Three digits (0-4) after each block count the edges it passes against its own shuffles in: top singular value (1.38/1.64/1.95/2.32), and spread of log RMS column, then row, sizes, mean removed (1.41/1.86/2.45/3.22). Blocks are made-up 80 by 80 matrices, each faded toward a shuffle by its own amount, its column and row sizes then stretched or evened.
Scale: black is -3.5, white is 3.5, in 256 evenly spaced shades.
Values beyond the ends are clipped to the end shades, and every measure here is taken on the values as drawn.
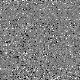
0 1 3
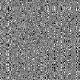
4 3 0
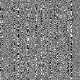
3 4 0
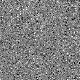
2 1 0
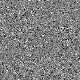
1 1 1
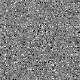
2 1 2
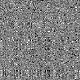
3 1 2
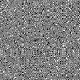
4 1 0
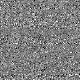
0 1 3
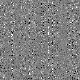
0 3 1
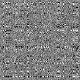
4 3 3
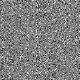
0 3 0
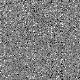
1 2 1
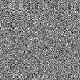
4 0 1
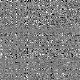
0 3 4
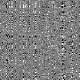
4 4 1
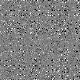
0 2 3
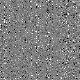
1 3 1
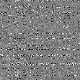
1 2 4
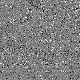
0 0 2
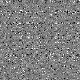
3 0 2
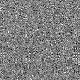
3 0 0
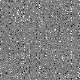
2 3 1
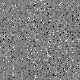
1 2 1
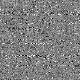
1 0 3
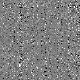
1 3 1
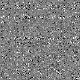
0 2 3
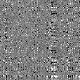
4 3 2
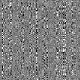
4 4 0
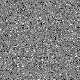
2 0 1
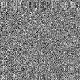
3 1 0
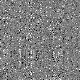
2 2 0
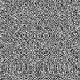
4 1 1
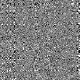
3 3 2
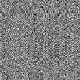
4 1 0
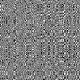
4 3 1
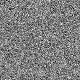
0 0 0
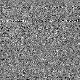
1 0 3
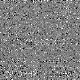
2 1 3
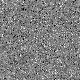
0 0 0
